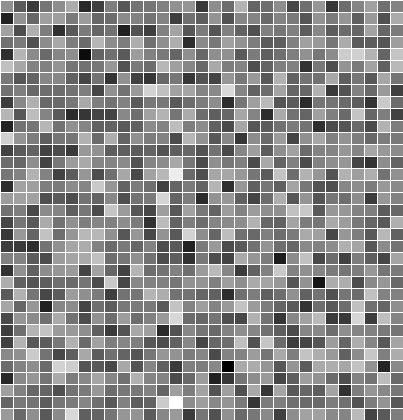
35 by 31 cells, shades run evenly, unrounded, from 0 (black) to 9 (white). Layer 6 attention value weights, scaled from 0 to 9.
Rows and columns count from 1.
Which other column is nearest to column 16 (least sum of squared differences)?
11
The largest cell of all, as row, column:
34, 14
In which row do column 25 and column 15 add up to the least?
22
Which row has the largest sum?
15
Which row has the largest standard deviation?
31
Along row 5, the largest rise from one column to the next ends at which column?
2
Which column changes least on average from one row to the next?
16
